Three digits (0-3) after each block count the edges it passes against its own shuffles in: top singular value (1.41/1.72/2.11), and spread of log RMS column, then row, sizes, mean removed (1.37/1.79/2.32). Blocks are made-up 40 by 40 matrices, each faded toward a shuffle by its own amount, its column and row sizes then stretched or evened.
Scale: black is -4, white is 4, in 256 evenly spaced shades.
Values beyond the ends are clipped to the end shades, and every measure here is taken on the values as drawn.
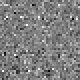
0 0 1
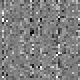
2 3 1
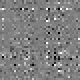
0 2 3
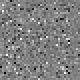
0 1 1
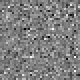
0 0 2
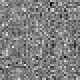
2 2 0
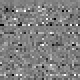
1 0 3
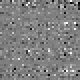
0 1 3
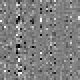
1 3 0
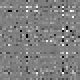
2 2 3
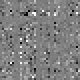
1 3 2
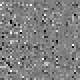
0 2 2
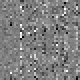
1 3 0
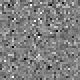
0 1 1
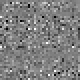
1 2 3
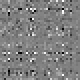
2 3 3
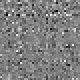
1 1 2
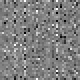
2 3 0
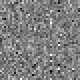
0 2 0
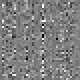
2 3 1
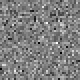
0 0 0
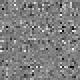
0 2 2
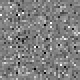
1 1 0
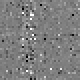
0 2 1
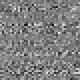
2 0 3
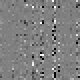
1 3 1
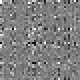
2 3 2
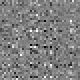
2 2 2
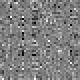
2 2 0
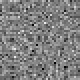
2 0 0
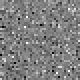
0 1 0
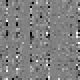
2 3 1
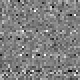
0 0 2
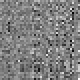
2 3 0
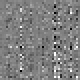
1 3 1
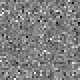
0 0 0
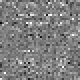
1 1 2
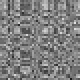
3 2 1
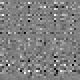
2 2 3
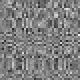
3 2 1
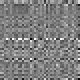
3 2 3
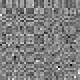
3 0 0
